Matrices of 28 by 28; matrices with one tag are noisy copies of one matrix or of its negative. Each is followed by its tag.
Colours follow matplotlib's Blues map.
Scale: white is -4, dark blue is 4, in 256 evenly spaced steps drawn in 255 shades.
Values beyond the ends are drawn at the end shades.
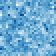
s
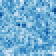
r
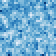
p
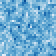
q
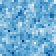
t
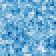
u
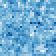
u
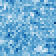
u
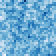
q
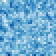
p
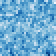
t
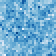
q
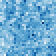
q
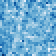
q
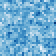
u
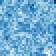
t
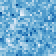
s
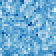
r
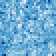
q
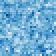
u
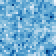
t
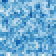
p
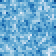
t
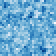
u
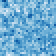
p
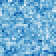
r
